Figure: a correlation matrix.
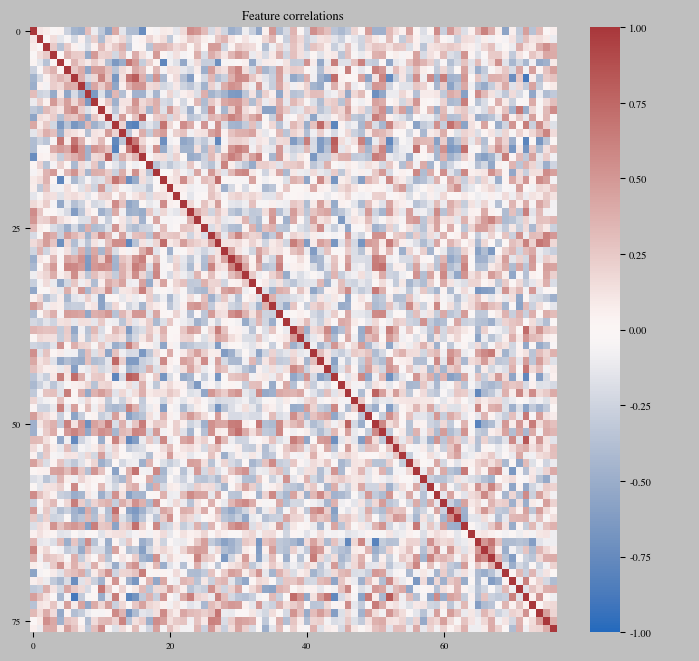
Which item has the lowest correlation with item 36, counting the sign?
8
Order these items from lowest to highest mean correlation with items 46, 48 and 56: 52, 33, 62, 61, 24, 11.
52, 61, 62, 11, 33, 24
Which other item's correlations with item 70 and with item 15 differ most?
6
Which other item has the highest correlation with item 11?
16
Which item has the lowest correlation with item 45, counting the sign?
24
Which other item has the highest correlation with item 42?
12
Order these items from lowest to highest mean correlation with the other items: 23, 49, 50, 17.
17, 23, 49, 50
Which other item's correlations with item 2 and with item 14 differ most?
27
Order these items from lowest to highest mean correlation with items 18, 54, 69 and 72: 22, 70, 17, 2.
17, 70, 22, 2
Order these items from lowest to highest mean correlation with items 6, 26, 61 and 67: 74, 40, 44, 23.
23, 40, 44, 74
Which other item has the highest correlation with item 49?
72
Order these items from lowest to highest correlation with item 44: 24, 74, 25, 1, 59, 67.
74, 59, 25, 1, 24, 67
